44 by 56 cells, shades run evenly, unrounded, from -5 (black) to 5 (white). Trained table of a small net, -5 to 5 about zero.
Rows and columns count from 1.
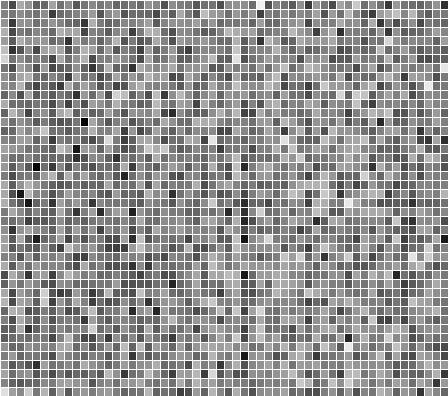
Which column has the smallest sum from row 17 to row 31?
31
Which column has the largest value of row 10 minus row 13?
54
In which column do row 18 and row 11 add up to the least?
10
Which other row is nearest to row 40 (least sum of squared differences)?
25
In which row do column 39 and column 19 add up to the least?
34
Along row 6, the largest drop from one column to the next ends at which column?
2
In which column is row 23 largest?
44
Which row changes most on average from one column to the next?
27
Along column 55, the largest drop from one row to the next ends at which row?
43
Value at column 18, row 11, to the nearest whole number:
0
